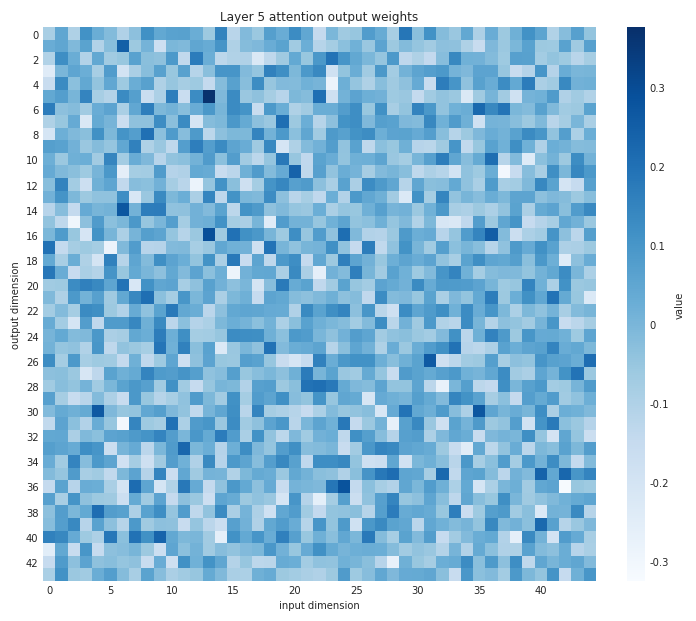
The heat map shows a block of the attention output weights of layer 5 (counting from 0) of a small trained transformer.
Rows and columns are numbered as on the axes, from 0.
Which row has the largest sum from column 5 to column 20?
40
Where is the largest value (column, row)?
13, 5
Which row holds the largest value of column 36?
16
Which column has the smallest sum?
6
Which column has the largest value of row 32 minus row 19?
15
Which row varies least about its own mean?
43
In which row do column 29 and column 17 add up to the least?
2
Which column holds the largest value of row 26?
31
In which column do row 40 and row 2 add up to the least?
14
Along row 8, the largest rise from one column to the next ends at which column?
1
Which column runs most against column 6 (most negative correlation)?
24
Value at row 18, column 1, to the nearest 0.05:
-0.1
